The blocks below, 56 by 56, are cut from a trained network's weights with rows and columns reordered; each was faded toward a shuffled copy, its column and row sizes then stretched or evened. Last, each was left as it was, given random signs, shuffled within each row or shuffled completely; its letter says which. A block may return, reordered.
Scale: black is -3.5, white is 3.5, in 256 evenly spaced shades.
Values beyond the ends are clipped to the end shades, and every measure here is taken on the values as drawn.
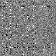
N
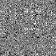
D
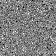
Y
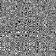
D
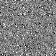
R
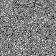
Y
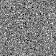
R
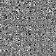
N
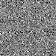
R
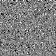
R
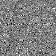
R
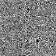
N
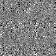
N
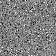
Y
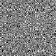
D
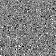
R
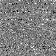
R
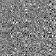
D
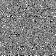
R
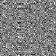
D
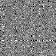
N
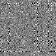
N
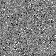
Y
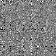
N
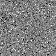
Y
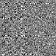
D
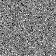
Y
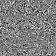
R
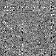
N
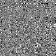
N
